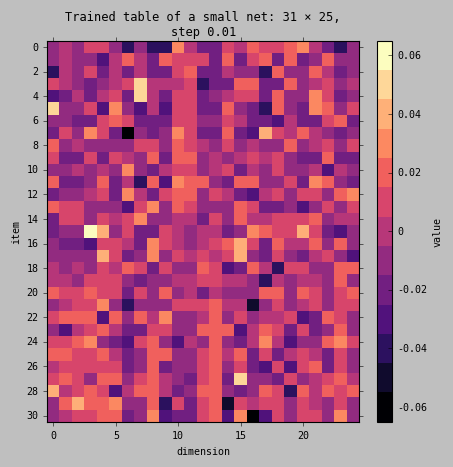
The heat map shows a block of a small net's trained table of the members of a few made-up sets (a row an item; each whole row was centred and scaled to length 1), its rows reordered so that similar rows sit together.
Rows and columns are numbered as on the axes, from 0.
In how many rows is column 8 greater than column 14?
15
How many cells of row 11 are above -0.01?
12
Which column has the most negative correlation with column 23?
10
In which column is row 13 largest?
8
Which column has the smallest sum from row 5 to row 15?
9
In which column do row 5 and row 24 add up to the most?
0
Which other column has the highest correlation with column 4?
20
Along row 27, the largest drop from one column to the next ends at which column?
16
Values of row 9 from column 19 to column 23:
-0.01 -0.02 -0.02 0.02 -0.02
